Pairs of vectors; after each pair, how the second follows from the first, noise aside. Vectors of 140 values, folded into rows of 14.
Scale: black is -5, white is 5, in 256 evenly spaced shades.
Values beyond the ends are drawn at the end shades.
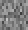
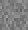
reversed, negated, shrunk.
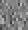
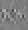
wrapped around, partly zeroed.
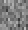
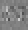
negated, partly zeroed.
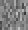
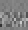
wrapped around, partly zeroed.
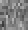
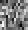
negated, scaled up.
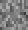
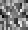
reversed, scaled up.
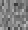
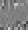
negated, partly zeroed.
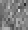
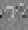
wrapped around, partly zeroed.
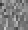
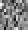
negated, scaled up.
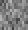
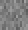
reversed, negated, shrunk.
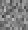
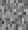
reversed.
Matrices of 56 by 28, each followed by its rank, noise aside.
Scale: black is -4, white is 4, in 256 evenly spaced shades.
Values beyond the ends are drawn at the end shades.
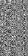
six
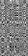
four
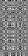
two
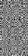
six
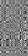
two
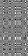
two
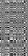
two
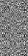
six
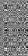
three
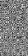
six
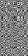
three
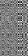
two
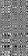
three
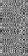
four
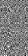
six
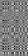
two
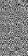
six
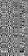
three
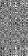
four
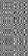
two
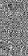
six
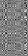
two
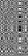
two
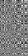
two
